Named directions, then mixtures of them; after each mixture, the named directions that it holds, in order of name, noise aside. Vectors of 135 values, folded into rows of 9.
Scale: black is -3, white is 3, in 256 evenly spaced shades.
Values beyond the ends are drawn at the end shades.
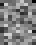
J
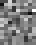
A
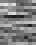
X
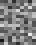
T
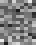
T.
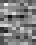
J, T, X.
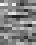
X.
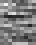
X.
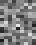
J, T.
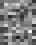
J, X.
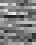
X.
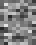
J, X.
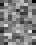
J.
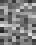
J, T.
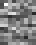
A, J, X.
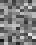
T.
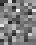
A, T.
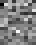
A, J.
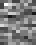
A, J, X.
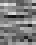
X.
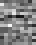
A, T, X.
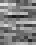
X.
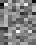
A, J.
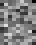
J.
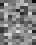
J.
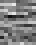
X.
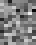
A, J, X.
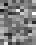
J, T, X.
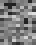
A, T, X.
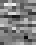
A, X.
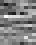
X.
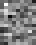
J, X.
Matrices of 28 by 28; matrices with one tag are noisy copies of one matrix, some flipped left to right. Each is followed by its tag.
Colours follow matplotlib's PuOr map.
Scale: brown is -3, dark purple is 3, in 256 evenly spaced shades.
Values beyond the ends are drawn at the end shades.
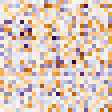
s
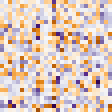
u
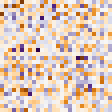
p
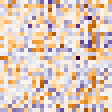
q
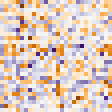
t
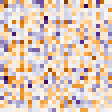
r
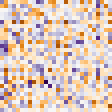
r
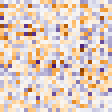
s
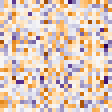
r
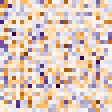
r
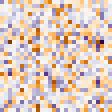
u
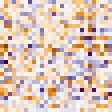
t
